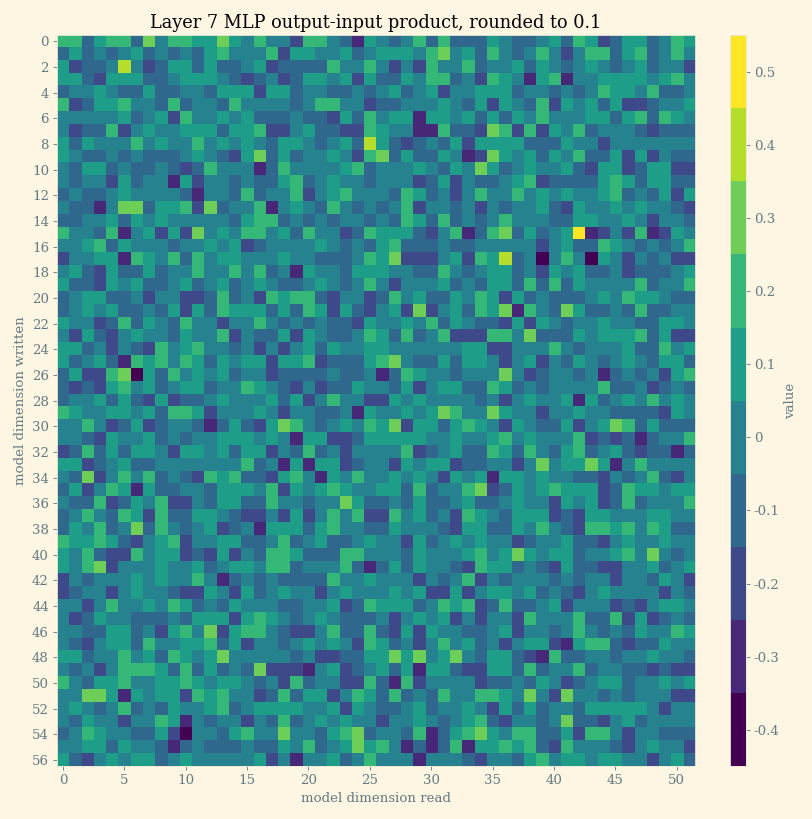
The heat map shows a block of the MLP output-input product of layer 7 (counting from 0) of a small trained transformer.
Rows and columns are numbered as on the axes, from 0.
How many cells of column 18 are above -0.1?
35
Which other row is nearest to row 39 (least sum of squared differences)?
53
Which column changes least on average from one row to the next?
8
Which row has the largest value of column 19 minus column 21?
34
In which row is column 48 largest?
40
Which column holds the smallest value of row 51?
5
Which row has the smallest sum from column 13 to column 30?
49
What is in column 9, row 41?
0
